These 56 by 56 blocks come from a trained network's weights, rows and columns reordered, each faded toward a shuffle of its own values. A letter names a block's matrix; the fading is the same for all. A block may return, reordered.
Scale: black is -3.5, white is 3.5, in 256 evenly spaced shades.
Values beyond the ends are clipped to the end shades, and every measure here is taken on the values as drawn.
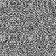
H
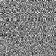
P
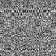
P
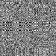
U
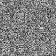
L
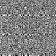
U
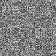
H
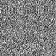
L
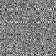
U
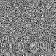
H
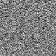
H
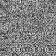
H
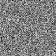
L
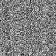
L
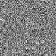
H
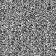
L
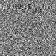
H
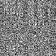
L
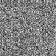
L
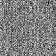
L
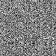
L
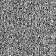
L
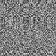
H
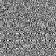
P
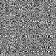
U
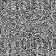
L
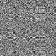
P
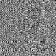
P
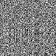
L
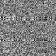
P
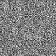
H
